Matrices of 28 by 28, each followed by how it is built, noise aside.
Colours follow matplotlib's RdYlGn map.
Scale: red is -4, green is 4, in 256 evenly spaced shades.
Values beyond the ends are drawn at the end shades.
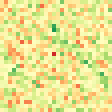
Toeplitz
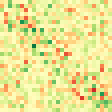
banded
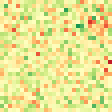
Toeplitz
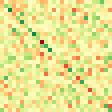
diagonal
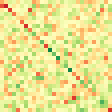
diagonal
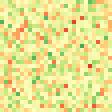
noise
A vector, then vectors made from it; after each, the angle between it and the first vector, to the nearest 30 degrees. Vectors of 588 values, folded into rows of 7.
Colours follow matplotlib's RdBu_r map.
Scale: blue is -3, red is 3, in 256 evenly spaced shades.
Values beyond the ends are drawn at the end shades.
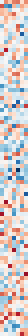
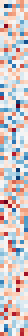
60 degrees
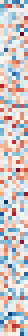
150 degrees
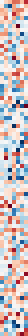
30 degrees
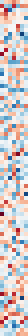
30 degrees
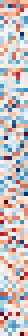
30 degrees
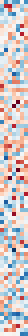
150 degrees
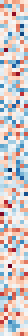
30 degrees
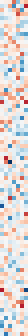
90 degrees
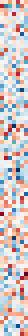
30 degrees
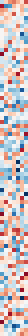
30 degrees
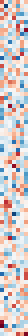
60 degrees
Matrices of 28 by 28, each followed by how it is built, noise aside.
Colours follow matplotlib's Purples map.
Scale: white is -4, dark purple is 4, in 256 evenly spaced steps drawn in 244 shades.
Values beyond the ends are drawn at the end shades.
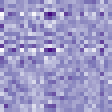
low rank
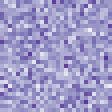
noise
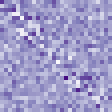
banded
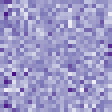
low rank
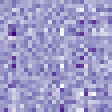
low rank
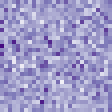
noise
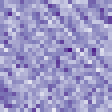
Toeplitz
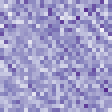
Toeplitz
